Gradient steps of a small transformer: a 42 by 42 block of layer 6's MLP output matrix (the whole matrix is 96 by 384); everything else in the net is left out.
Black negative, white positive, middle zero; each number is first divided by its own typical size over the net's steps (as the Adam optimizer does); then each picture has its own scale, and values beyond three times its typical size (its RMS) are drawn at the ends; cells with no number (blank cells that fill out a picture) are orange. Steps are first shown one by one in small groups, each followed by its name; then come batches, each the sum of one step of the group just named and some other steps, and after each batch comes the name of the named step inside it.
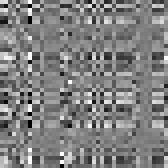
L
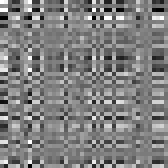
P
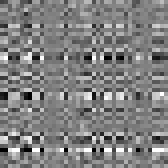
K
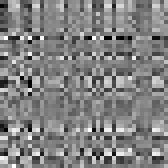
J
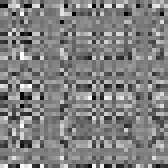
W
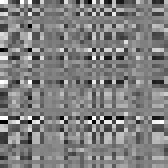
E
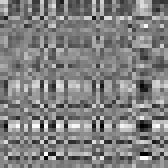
P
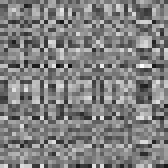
W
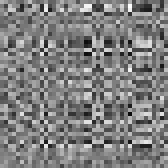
L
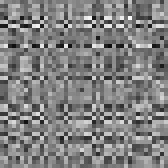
P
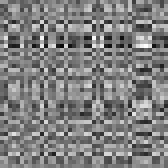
J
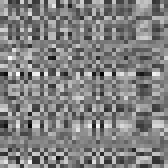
L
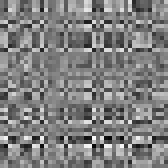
K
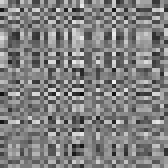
E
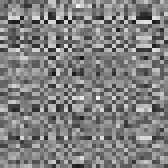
W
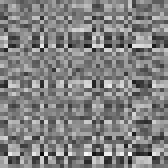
J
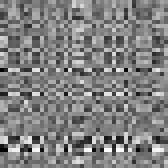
K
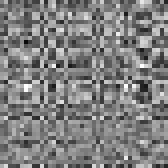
W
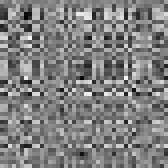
J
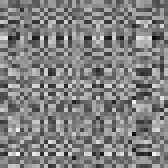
J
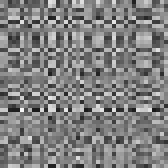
K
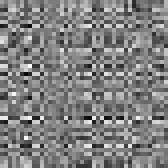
E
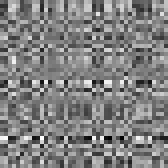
J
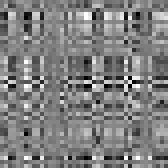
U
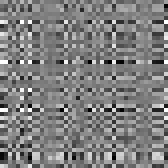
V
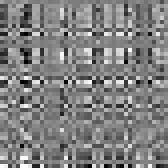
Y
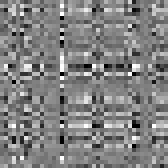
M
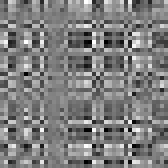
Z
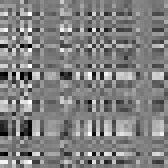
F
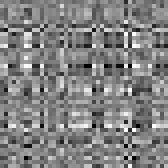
M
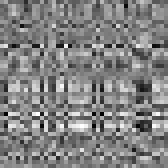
M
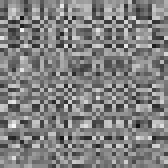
M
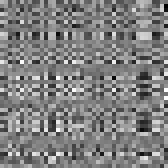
V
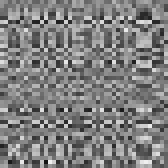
V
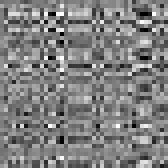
M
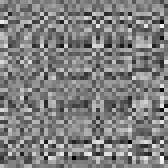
V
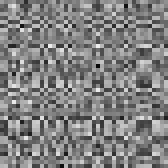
F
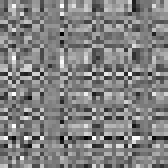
M
